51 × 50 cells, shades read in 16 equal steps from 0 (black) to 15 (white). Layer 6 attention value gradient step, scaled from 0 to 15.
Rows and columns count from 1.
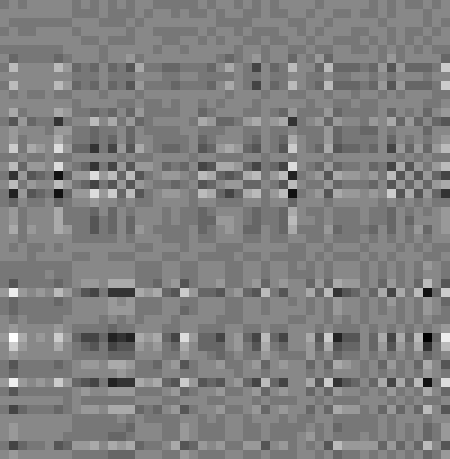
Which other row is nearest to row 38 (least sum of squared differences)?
43
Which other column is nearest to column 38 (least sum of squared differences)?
15
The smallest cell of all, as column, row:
48, 38
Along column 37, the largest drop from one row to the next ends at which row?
44
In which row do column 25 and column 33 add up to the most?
19
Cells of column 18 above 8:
4
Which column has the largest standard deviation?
2
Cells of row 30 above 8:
1
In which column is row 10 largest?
50
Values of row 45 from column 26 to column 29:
8 8 8 7
